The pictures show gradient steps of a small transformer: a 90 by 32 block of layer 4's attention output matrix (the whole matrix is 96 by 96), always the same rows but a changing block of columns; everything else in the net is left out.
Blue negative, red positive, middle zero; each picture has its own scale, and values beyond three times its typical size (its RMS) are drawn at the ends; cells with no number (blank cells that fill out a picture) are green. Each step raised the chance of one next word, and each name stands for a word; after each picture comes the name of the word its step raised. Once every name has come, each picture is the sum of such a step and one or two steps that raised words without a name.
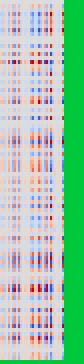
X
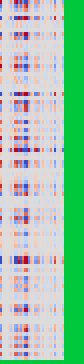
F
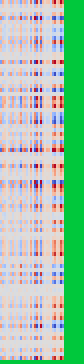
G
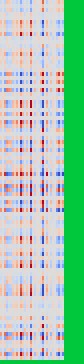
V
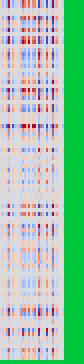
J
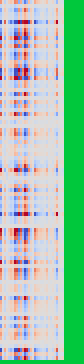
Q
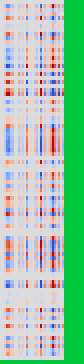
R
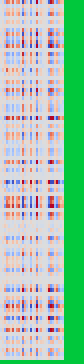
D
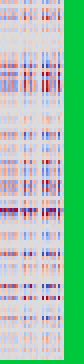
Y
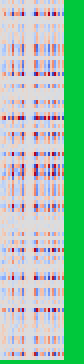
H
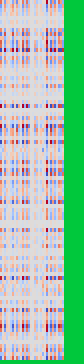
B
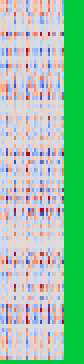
Y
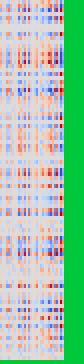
R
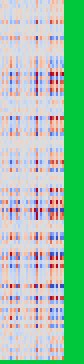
Y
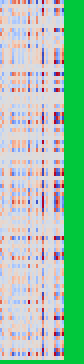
V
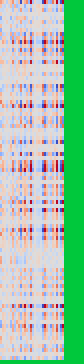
B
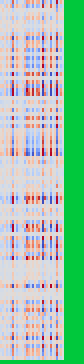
R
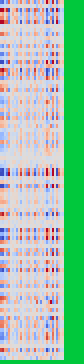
Q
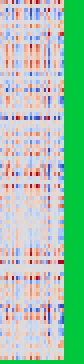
H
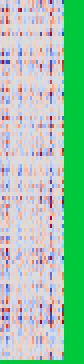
X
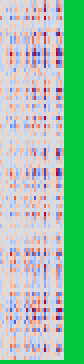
J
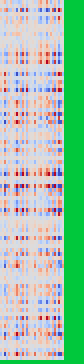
V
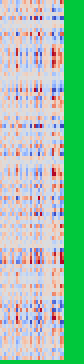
J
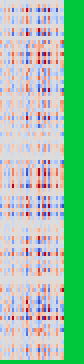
D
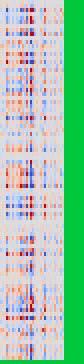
D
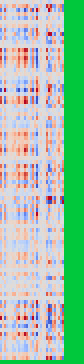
B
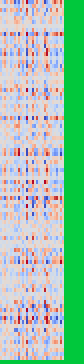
D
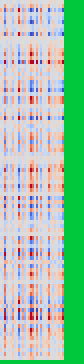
X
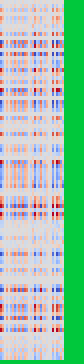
D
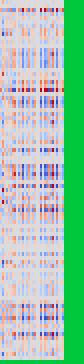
V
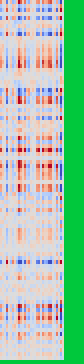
F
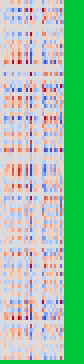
G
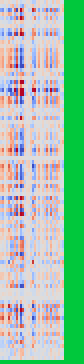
R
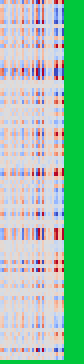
Q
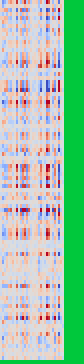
Y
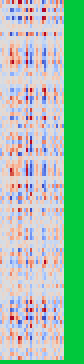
F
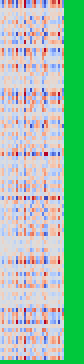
J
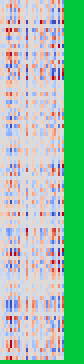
Q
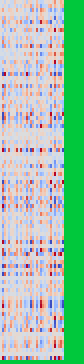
G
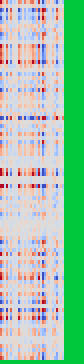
H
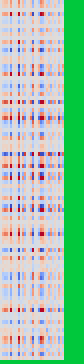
H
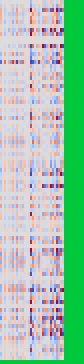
X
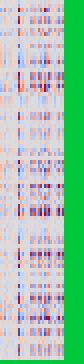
Y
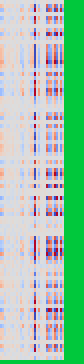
R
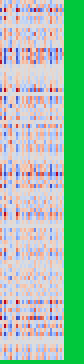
B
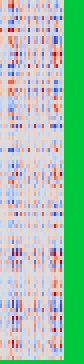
J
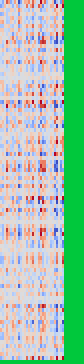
B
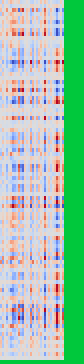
X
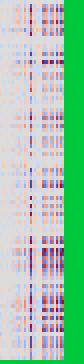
X
